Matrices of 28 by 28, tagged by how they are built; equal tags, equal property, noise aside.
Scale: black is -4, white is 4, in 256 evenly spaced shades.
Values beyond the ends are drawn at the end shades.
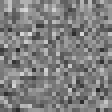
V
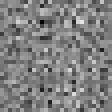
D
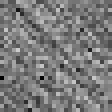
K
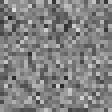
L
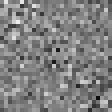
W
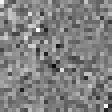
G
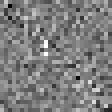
G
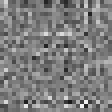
D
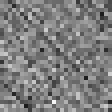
K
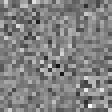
W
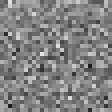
L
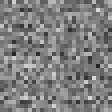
D
